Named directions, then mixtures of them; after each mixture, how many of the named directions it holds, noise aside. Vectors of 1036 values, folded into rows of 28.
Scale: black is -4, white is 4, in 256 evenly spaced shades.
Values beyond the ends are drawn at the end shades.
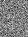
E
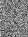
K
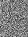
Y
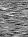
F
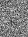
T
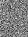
two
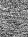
four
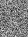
two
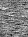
one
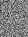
one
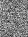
four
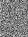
two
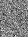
two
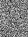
three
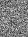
one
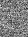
four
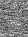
two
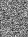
four
